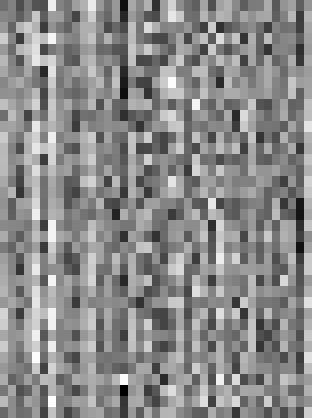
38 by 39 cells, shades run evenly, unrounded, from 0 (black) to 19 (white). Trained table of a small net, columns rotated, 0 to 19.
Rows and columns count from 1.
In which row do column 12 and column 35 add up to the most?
7
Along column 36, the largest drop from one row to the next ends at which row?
33
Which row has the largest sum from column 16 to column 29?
35
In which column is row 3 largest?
19
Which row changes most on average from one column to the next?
24
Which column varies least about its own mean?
8
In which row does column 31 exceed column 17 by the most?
11
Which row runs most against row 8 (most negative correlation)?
20
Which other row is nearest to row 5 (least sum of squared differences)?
3
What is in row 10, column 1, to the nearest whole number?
14
